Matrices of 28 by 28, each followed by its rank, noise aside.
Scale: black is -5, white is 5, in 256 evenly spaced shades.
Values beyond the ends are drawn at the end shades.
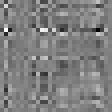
two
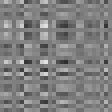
one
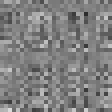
three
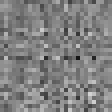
three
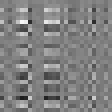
one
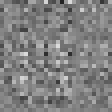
four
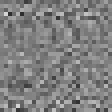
six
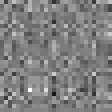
three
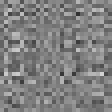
three
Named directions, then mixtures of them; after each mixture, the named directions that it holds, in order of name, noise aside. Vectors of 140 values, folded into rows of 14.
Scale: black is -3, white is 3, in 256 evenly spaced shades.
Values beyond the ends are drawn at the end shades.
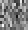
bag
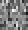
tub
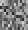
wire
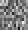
tub, wire.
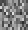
wire.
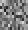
wire.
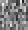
bag, tub.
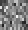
bag, wire.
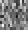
bag.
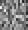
tub, wire.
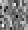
bag, wire.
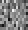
bag, tub.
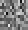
bag, wire.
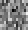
tub.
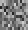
wire.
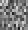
tub, wire.
